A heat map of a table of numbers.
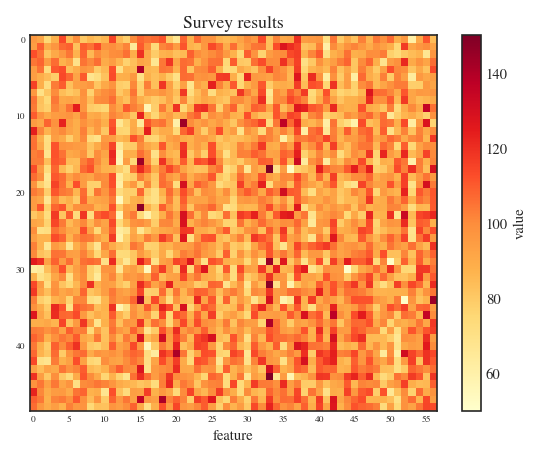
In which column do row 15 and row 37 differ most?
33
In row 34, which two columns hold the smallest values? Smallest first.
52, 35
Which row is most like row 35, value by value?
26
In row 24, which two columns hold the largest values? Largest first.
21, 52
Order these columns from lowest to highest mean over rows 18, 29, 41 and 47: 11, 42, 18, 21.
21, 11, 18, 42
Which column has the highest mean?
37
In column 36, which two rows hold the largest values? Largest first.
23, 1
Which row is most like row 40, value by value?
9
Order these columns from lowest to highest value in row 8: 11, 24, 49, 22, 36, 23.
22, 23, 24, 49, 11, 36
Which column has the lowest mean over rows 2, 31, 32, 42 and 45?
2
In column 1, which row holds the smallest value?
30
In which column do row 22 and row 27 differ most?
15
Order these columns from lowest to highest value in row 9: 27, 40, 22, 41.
22, 41, 27, 40
